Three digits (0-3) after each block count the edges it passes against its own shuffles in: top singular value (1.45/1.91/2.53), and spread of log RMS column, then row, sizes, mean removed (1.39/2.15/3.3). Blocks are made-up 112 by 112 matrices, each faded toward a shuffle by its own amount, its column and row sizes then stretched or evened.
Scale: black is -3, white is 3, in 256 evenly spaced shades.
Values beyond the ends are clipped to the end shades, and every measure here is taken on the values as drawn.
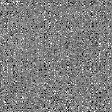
2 2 2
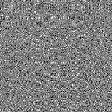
3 0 1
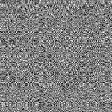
3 0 2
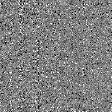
1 2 1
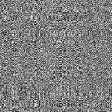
3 2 1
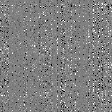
1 3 1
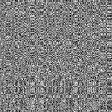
3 2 0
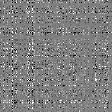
2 3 3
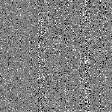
0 3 0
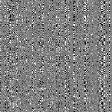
3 3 1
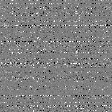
1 1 3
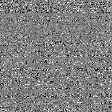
0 1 3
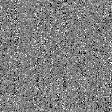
1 2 0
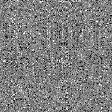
2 1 1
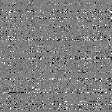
1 2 3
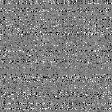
2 1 3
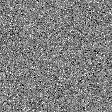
0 0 0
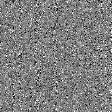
0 2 0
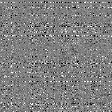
2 2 3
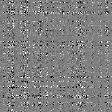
1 3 3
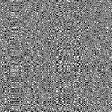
3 2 2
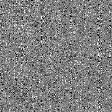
1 2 0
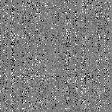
1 3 2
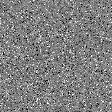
0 1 0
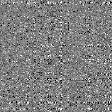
2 2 2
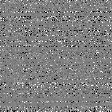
0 1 3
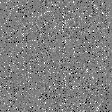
0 2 1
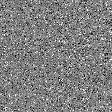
0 1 0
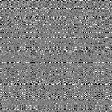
3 1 3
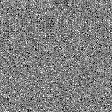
2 0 0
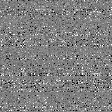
1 1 3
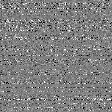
1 0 3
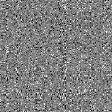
2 2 1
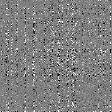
0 3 2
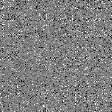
1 2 2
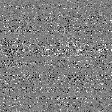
1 1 3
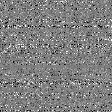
1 0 3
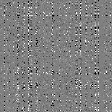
3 3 2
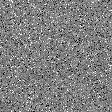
0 0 0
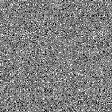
2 0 1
